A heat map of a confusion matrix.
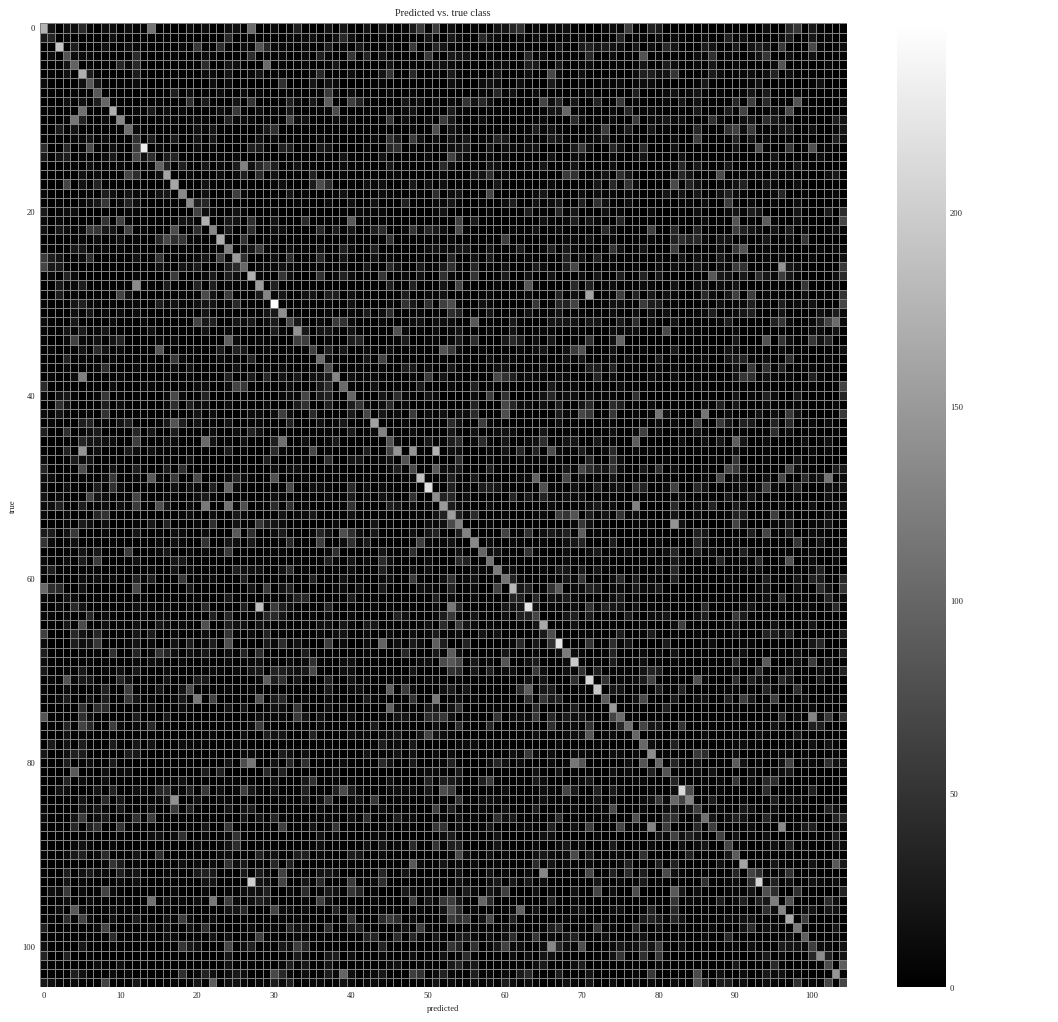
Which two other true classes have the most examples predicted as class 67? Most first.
61, 53
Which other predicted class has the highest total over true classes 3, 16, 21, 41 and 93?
27
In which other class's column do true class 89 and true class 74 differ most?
45
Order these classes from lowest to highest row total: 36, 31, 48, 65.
36, 31, 65, 48
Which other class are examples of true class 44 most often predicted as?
78
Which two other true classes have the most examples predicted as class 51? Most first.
46, 73
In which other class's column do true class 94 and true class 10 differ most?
4
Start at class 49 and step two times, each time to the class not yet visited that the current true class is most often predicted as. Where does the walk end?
104
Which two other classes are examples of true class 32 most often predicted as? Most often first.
103, 56
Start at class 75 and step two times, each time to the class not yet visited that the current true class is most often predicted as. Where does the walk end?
66
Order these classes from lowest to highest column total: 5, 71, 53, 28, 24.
28, 71, 24, 5, 53
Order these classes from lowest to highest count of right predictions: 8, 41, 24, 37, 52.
41, 37, 8, 24, 52
